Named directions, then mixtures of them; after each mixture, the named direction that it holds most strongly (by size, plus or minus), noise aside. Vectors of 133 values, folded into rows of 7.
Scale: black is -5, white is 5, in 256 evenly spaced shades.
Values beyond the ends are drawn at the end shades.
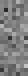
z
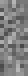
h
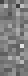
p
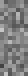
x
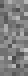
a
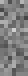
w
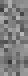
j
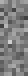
h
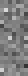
z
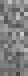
a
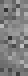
z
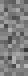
a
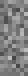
a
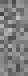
h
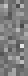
p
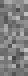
a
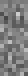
x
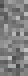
a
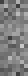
p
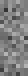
z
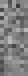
h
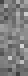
p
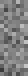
z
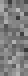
a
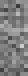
z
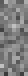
x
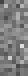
p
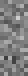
a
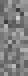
a
